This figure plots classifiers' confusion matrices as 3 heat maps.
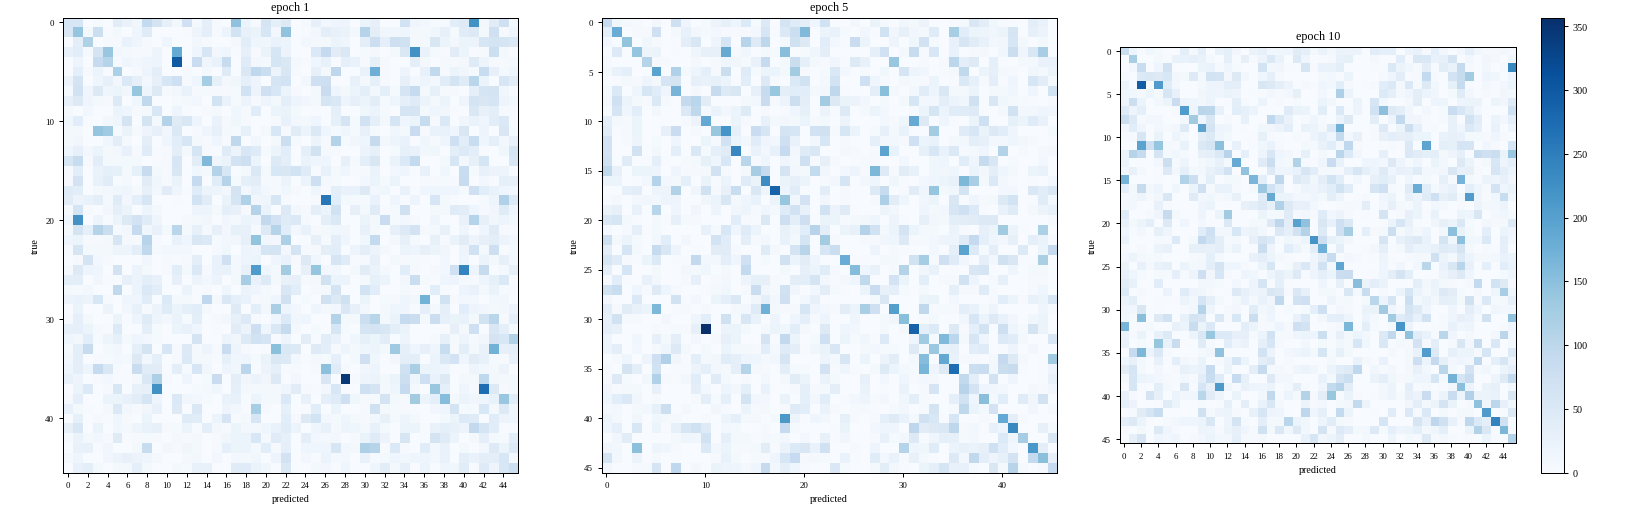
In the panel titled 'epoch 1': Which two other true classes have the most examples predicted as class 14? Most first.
6, 28
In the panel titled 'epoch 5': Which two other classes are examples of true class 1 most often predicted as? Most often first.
20, 35
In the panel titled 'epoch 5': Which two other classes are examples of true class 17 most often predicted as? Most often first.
33, 7
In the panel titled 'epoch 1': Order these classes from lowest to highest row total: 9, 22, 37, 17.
9, 17, 22, 37
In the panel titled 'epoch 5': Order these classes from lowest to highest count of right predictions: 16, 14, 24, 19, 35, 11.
19, 14, 11, 24, 16, 35
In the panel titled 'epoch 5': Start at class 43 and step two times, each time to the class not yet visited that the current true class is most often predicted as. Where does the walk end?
12
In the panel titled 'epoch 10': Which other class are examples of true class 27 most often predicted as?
41
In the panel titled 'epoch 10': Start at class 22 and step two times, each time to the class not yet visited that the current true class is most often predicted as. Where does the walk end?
11
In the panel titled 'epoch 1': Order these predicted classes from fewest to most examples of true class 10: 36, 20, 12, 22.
20, 22, 12, 36
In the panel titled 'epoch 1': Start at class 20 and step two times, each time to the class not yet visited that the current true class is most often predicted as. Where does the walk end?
22
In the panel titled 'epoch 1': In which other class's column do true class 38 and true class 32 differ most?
35
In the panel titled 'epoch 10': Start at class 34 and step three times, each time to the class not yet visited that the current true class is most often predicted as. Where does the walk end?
45
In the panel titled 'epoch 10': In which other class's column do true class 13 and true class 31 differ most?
2
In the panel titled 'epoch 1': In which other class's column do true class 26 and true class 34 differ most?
18
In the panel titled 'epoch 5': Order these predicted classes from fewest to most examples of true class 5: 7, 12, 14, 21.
21, 14, 12, 7
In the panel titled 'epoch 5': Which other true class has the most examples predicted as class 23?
7
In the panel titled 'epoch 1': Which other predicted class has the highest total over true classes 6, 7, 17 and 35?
26
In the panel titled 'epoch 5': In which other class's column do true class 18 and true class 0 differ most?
28
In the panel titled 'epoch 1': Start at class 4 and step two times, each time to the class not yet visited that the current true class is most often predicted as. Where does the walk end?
3
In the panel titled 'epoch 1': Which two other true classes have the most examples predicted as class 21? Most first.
33, 29
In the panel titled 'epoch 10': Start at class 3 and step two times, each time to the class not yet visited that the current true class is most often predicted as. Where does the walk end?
24
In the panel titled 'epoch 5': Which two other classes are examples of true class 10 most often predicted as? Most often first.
31, 38
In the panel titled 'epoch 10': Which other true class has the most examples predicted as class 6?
34
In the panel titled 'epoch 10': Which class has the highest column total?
25
